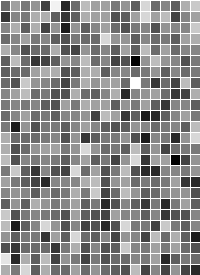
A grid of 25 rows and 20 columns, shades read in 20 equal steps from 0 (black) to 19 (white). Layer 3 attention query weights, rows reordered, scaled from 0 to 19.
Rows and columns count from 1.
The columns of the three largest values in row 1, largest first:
6, 15, 20
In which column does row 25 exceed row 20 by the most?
3
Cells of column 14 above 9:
12
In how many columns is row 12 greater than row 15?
7
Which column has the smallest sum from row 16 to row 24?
11
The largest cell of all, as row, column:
8, 14
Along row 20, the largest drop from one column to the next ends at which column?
2
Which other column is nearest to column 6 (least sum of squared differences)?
4
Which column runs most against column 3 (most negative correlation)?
13
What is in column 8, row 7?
7
